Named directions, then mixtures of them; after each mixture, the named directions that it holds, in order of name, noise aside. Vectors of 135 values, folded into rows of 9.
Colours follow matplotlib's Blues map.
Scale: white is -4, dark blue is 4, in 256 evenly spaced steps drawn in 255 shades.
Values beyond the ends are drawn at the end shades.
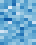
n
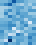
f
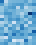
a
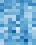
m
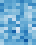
m.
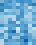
m.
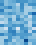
a, m.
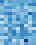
a, m.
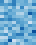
a, f, n.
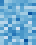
a, m.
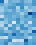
a.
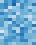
m, n.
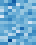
a, f, n.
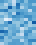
n.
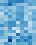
f, m.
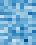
a, m, n.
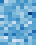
a.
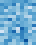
a, m, n.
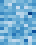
a, f, n.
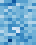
f, m, n.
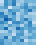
a, m, n.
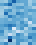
f.
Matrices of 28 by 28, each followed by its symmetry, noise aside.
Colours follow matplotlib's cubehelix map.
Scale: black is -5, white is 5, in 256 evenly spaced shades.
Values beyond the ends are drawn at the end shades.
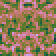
mirrored left to right.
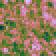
antisymmetric.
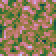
same after a half turn.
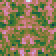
mirrored left to right.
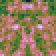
mirrored left to right.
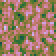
mirrored top to bottom.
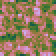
antisymmetric.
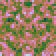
mirrored left to right.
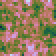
antisymmetric.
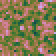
mirrored top to bottom.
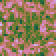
mirrored top to bottom.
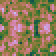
mirrored top to bottom.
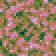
symmetric across the other diagonal.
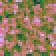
antisymmetric.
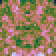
mirrored left to right.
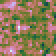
mirrored top to bottom.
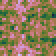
mirrored top to bottom.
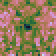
mirrored left to right.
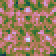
mirrored left to right.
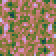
same after a half turn.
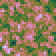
symmetric across the other diagonal.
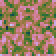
mirrored left to right.
